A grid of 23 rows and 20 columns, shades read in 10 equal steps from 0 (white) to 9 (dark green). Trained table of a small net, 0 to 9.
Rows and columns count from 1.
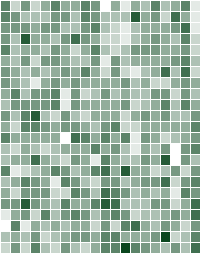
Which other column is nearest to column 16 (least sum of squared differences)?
15
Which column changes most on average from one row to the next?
17
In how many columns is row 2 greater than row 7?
10
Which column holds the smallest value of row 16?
2
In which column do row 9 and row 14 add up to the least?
18
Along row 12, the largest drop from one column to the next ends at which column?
13
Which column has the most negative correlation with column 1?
20
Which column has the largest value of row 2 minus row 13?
14
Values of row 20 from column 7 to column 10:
5 6 5 3
